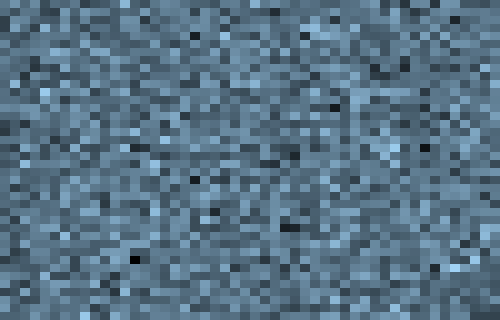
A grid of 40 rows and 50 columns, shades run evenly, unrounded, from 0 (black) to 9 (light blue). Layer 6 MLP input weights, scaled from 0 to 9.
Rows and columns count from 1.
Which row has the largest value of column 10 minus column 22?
27
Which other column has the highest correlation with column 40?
3
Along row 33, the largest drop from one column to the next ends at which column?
14
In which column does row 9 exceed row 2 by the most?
28
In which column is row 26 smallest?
11
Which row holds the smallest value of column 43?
19
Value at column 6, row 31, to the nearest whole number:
5
